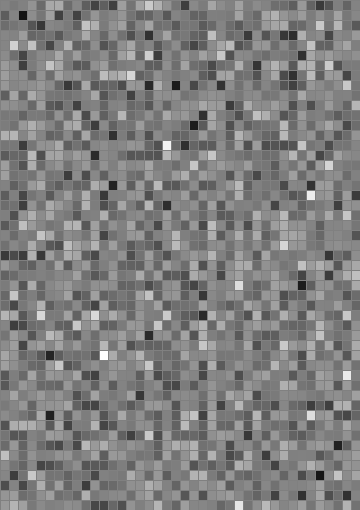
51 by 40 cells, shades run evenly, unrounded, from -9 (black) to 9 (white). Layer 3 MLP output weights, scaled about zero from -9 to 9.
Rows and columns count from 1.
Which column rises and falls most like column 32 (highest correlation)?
33
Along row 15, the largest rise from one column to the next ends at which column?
19
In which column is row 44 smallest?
28
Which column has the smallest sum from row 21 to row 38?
3
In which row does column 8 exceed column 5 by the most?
26
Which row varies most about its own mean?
32
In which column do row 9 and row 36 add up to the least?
20
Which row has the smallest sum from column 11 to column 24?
9
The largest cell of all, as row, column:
36, 12
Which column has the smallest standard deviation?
14
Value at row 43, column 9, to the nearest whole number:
0
